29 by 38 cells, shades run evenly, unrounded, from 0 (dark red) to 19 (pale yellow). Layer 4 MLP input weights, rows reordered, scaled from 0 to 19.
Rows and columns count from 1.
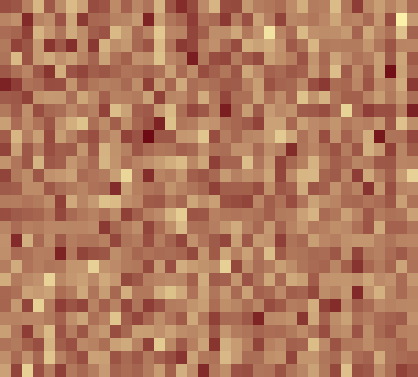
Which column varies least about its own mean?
13
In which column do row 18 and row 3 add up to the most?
25
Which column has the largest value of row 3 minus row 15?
11
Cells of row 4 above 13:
5
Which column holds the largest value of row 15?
28
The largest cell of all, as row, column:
2, 37
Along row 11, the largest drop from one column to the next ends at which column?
35
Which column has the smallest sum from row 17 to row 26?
6
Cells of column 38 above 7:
23
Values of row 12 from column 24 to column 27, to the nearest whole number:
8 11 10 3
